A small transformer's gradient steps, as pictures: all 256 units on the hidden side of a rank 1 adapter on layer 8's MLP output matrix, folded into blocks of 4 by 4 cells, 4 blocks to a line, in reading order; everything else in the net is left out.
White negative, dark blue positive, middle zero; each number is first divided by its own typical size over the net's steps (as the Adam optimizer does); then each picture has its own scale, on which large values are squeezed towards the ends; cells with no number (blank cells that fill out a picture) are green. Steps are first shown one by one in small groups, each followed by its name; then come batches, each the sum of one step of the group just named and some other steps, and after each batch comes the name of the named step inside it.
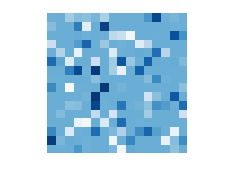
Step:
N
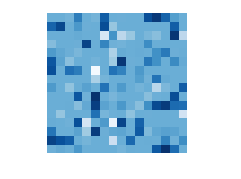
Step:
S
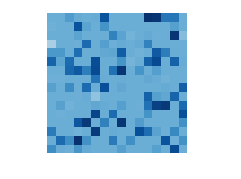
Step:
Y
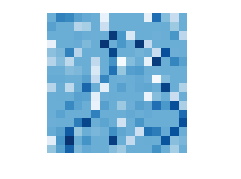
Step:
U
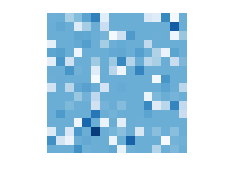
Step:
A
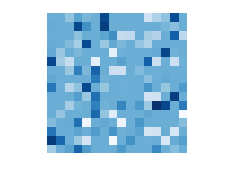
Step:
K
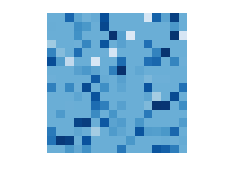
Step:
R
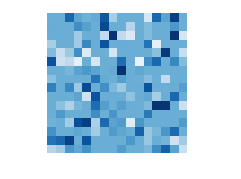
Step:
R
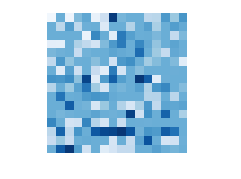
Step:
A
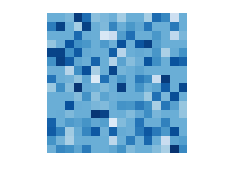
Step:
A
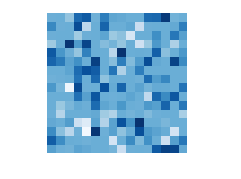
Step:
N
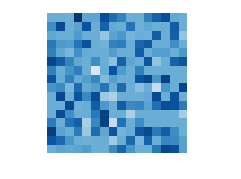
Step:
S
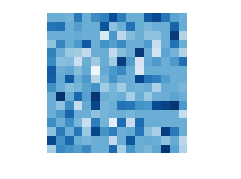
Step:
S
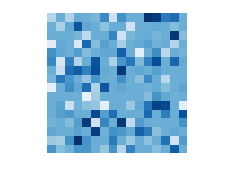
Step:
Y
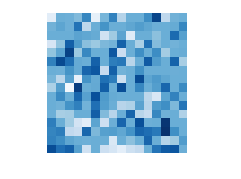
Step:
N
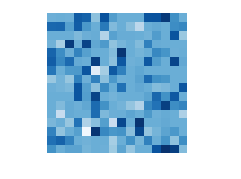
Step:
S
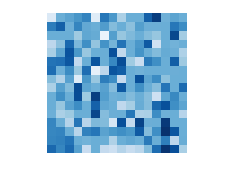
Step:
S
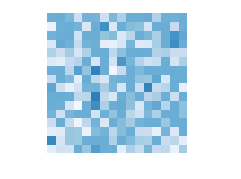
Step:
N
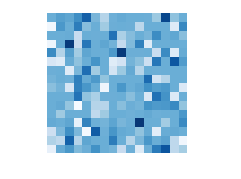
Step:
U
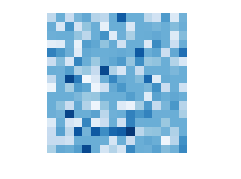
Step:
A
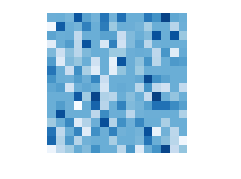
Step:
S
